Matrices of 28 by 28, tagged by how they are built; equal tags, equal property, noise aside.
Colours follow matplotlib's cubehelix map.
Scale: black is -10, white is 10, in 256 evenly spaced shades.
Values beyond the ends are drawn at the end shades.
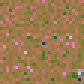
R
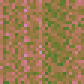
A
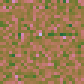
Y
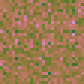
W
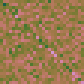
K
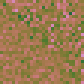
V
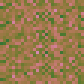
A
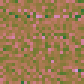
Y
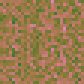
A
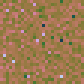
R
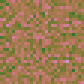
A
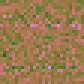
Y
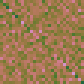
K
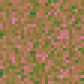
A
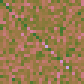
K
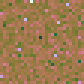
R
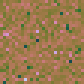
R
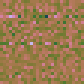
Y
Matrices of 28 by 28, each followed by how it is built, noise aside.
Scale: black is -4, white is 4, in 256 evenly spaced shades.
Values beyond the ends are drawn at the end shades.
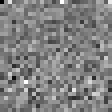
uneven rows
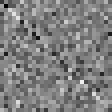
diagonal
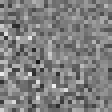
lower triangular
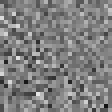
lower triangular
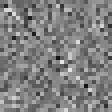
diagonal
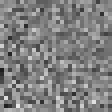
lower triangular
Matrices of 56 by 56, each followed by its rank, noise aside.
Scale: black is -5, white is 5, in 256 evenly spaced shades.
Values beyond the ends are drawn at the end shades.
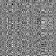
three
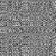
five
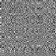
six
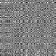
three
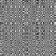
three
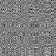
five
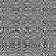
three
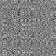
five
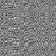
four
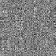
six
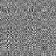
three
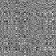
four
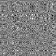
six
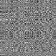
six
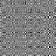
three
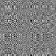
three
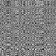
three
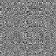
six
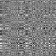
three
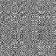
five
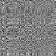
three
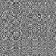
five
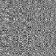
six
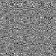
four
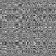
four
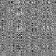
five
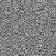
six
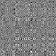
five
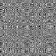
four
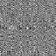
six
